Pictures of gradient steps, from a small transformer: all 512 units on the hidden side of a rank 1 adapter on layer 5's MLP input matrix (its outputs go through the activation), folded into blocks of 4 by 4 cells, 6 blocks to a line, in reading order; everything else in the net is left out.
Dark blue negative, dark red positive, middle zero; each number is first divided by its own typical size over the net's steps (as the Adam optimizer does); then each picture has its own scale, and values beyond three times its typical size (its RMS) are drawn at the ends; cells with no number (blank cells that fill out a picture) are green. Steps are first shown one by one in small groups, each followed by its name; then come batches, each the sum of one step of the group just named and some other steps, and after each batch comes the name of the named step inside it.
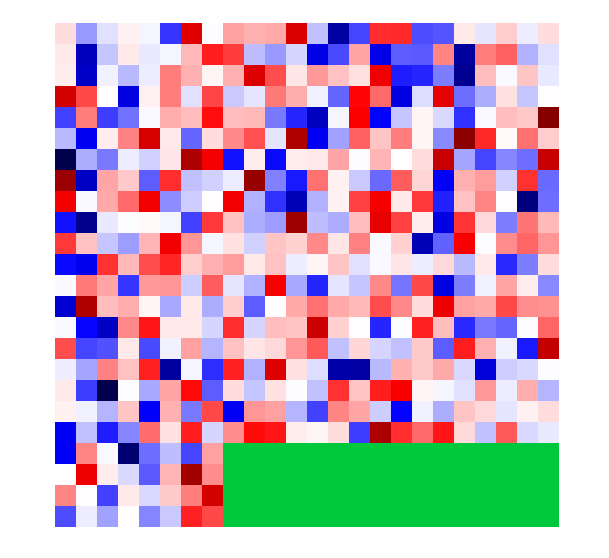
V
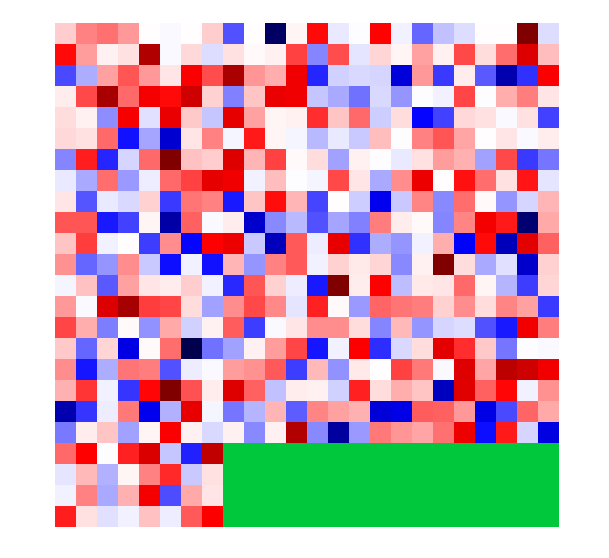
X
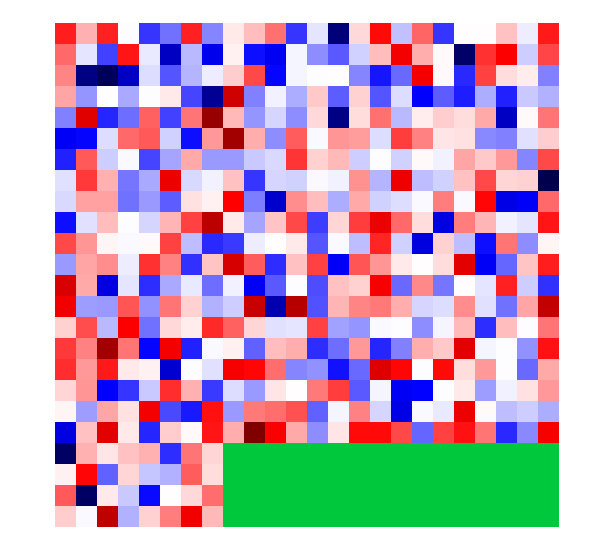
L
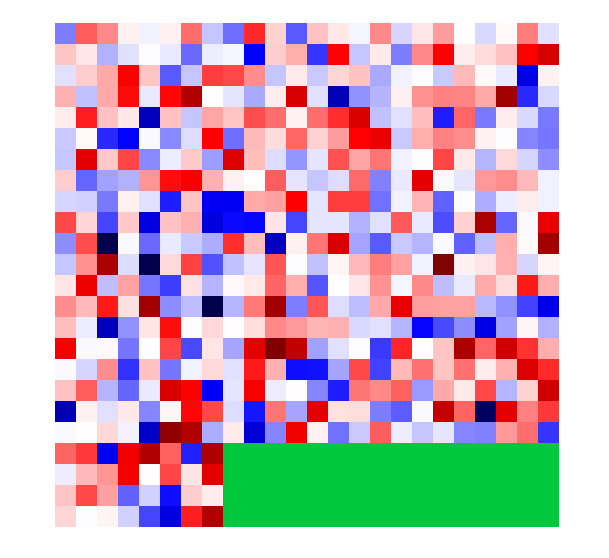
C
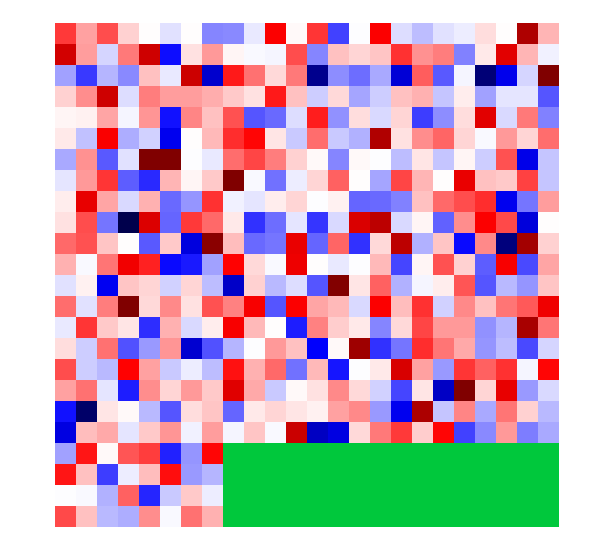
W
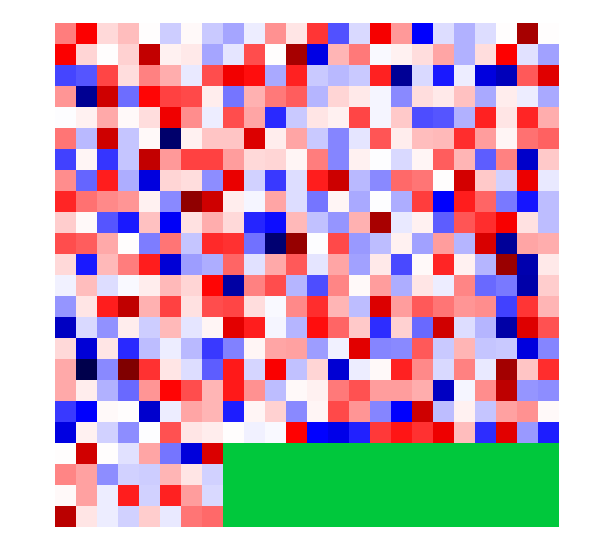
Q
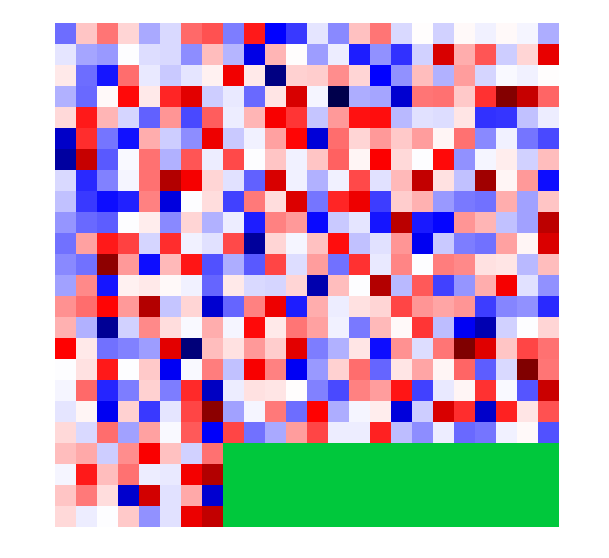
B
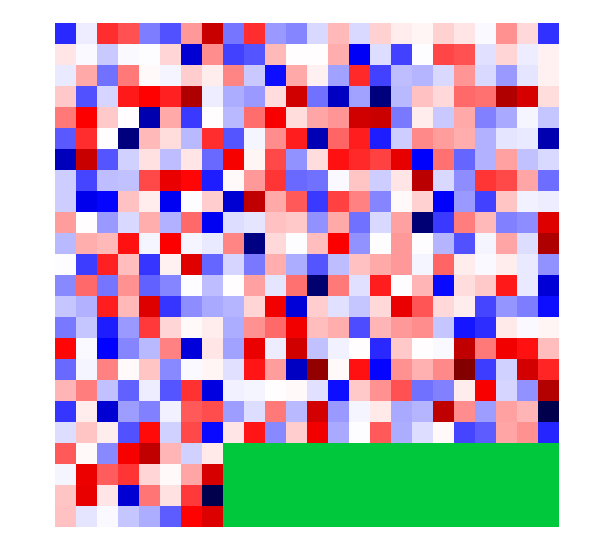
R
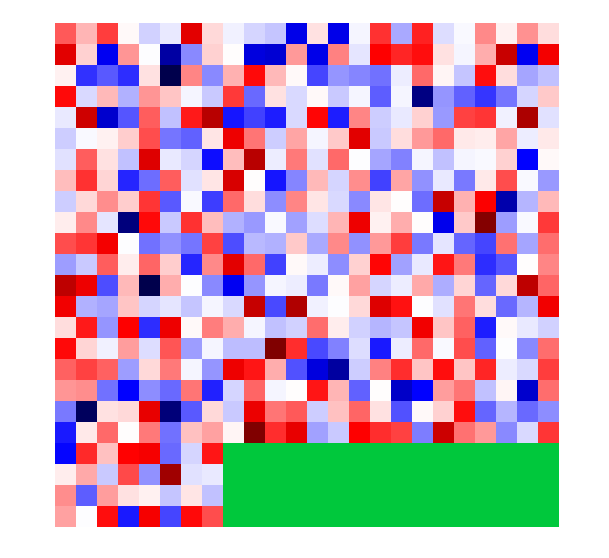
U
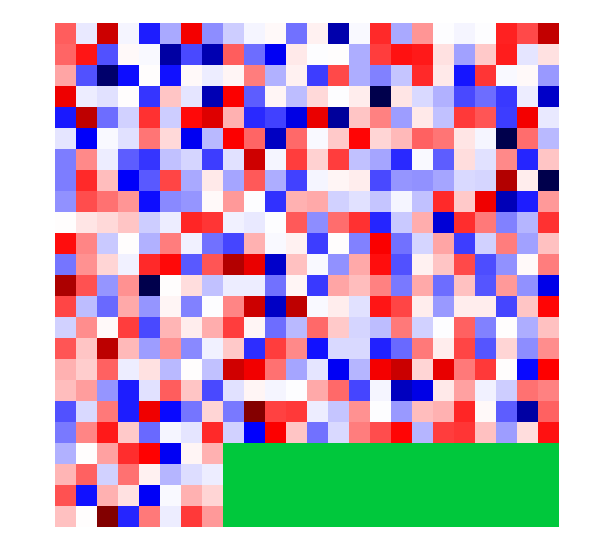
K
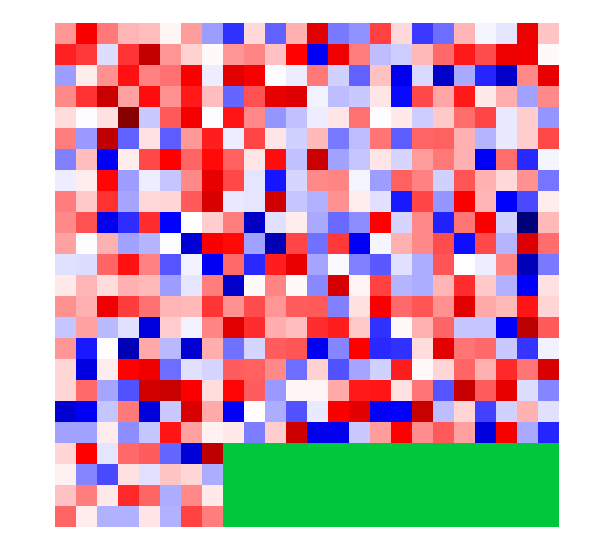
X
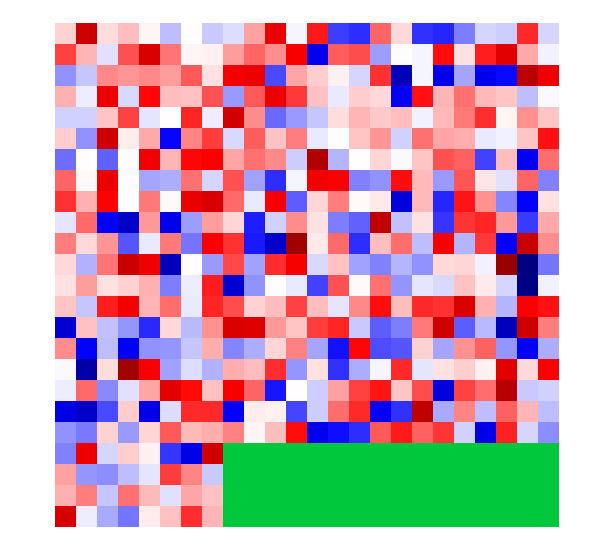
Q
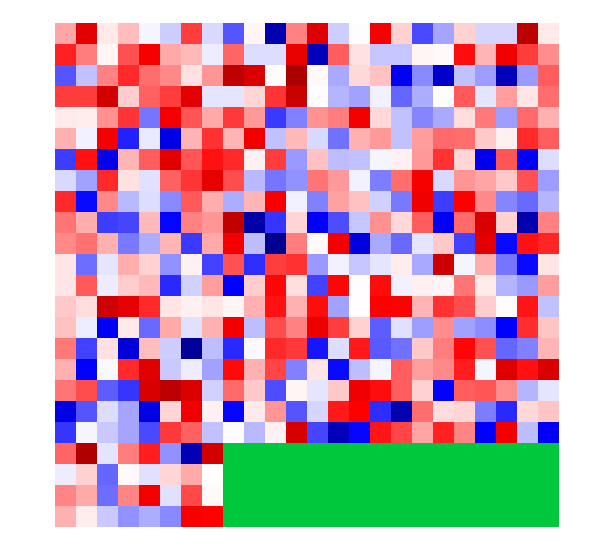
X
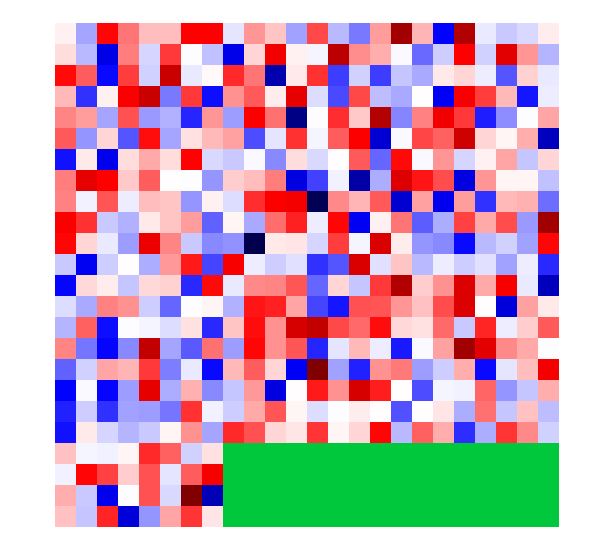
R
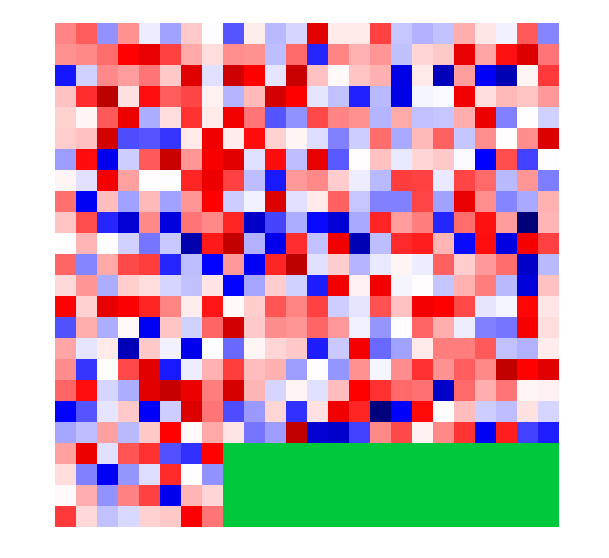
X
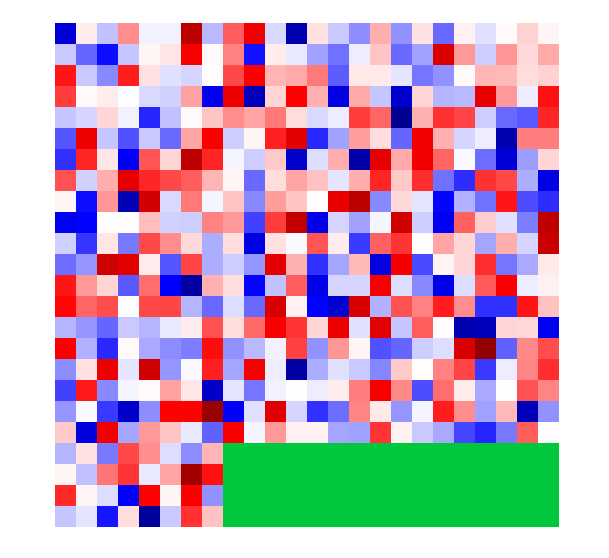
B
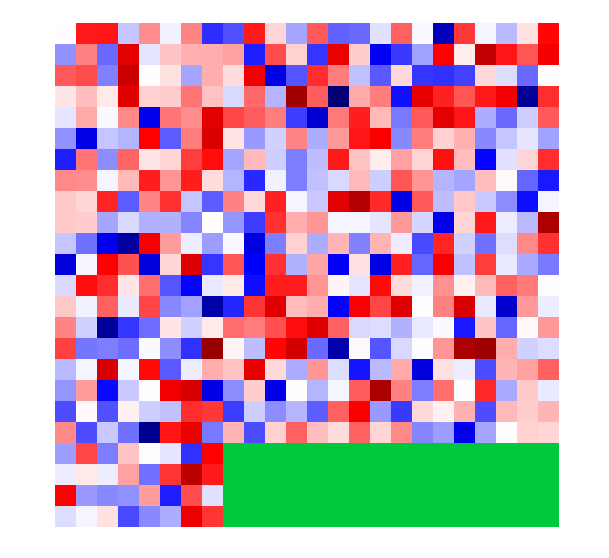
C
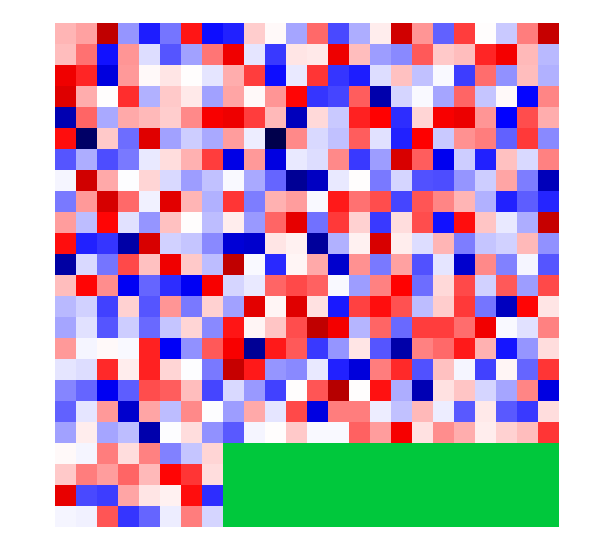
K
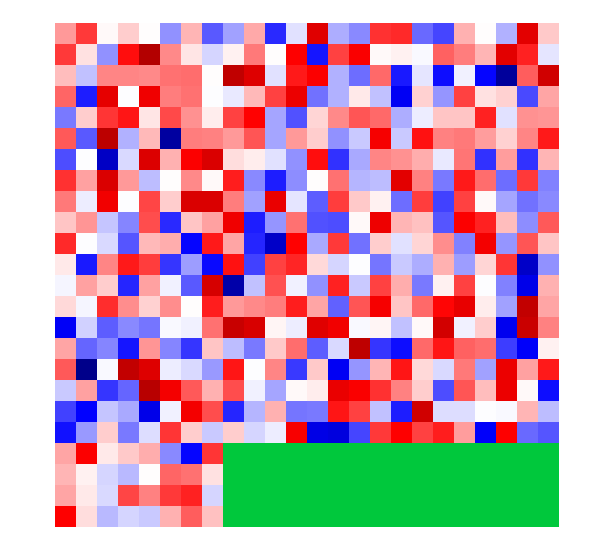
Q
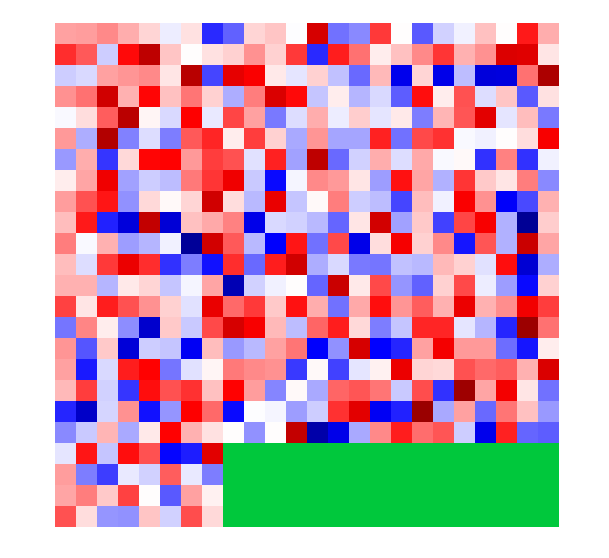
W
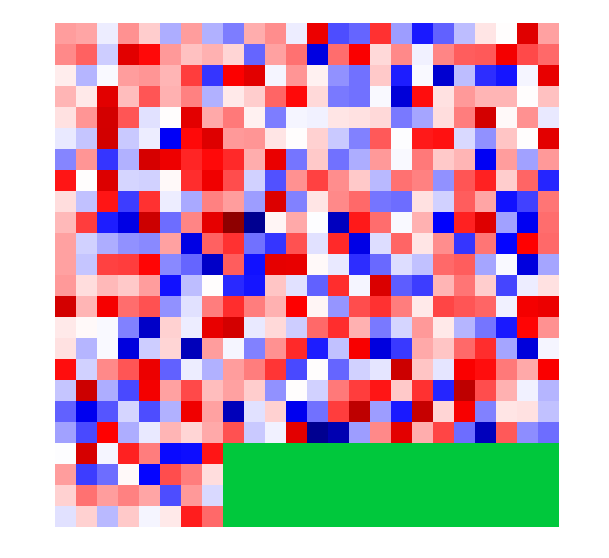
W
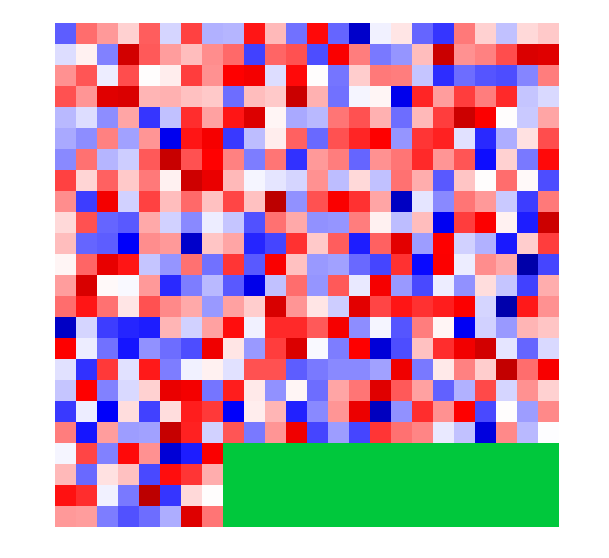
C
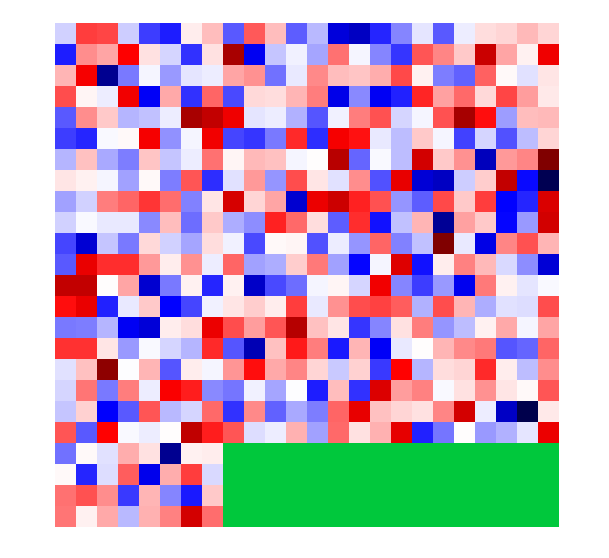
K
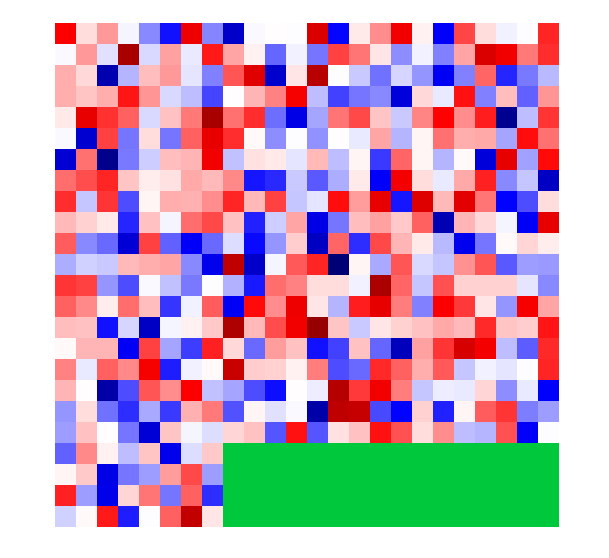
L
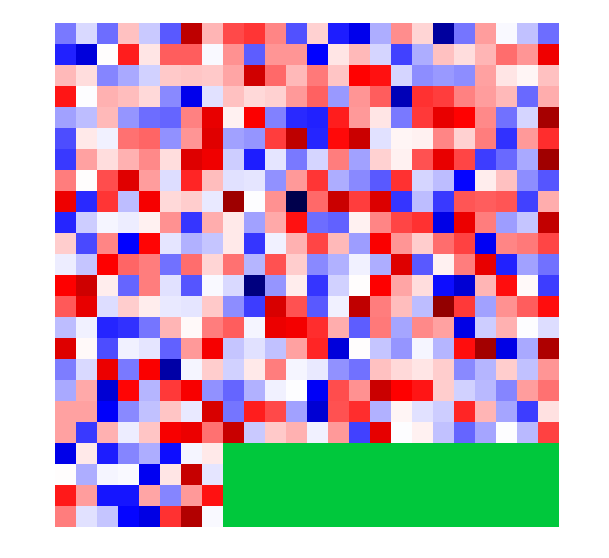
V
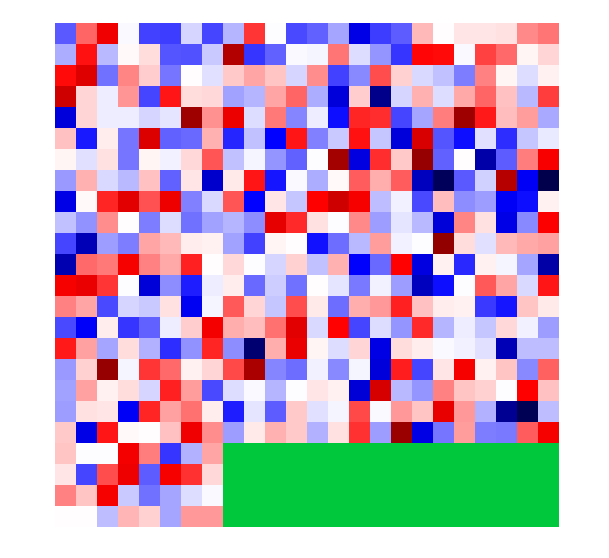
K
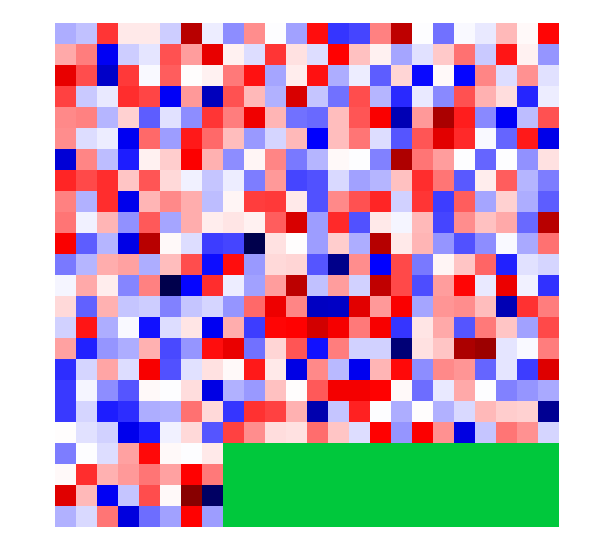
R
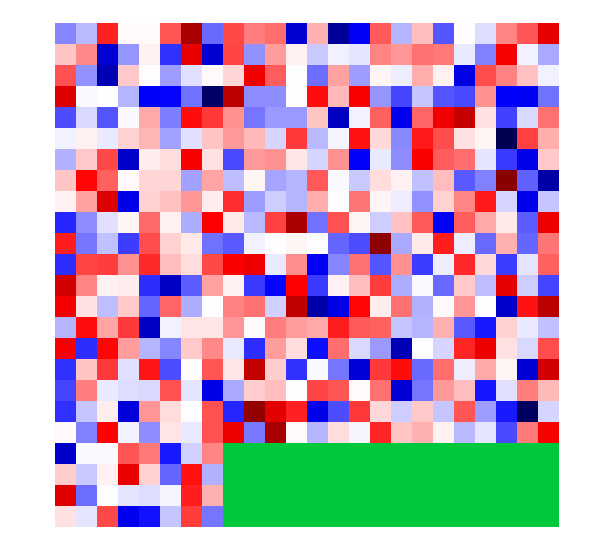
K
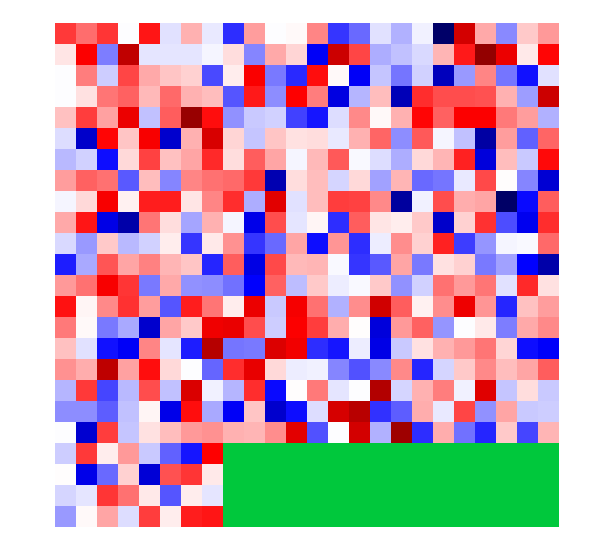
U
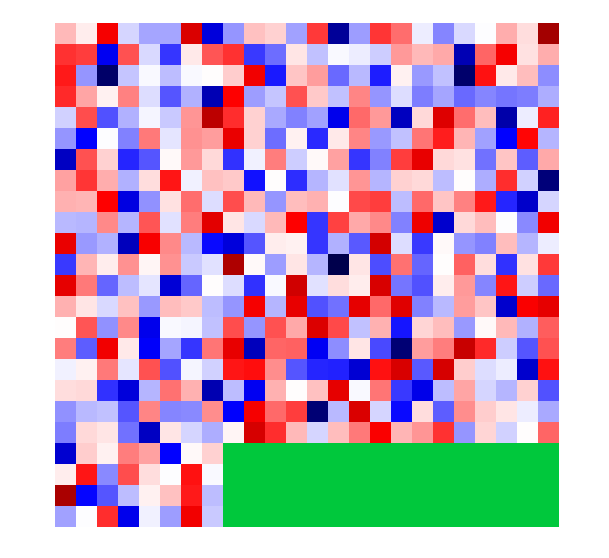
L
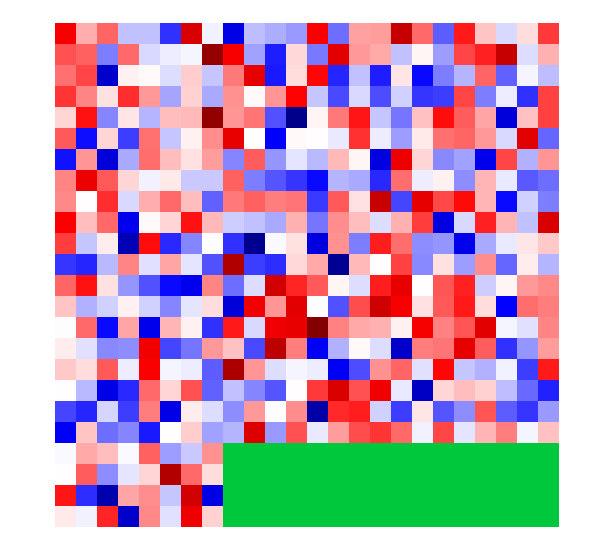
U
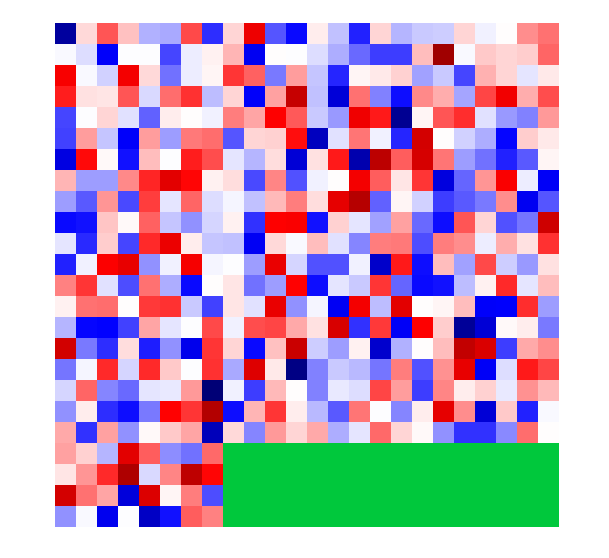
B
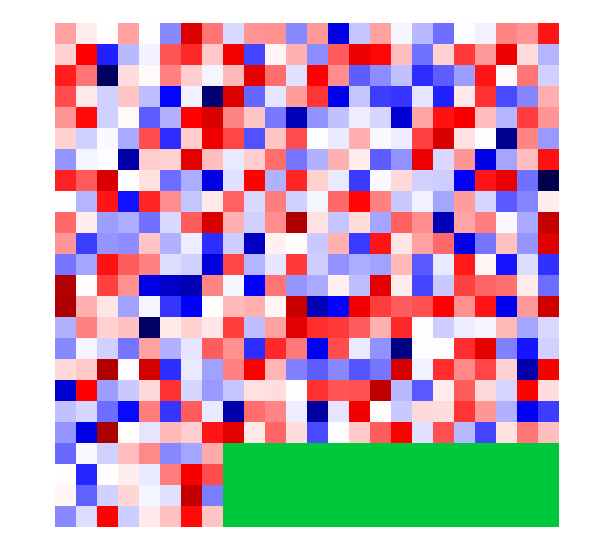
K
